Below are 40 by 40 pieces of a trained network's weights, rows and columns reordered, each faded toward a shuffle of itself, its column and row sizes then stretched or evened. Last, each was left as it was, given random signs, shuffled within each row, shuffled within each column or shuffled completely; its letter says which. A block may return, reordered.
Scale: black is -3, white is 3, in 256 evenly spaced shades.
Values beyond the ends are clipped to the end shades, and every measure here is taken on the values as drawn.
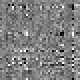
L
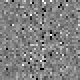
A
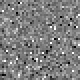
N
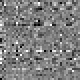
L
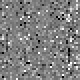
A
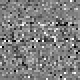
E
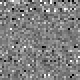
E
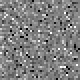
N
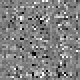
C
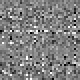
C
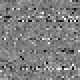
E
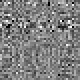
L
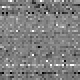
E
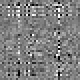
L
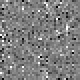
A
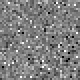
N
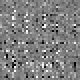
L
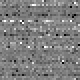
E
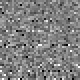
E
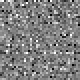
E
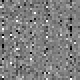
A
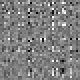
L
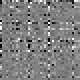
L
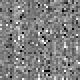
A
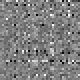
L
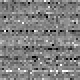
E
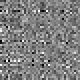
L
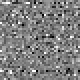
E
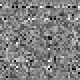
C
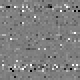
E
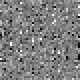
A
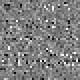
E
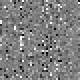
A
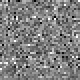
E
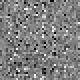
A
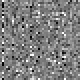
A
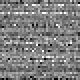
E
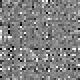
C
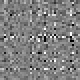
L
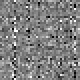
C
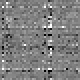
L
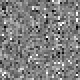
A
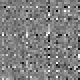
C
